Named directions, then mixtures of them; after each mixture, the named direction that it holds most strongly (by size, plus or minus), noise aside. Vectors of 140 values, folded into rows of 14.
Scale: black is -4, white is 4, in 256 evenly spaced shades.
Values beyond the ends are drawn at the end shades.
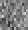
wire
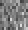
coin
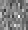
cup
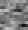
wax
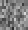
wire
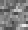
wax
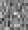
cup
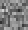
wax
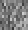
wire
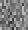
wire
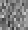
wire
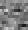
wax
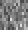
coin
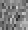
cup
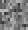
wax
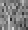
coin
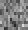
wax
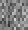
wire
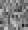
wax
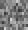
coin
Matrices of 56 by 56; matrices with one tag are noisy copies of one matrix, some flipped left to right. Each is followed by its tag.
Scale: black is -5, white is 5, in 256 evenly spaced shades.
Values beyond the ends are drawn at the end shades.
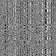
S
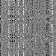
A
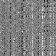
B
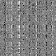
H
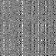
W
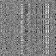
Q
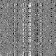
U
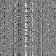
U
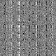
H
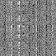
H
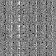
H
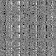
H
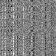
B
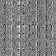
H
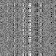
U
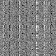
H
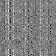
S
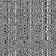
S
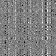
S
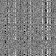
S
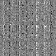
H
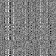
S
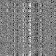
U
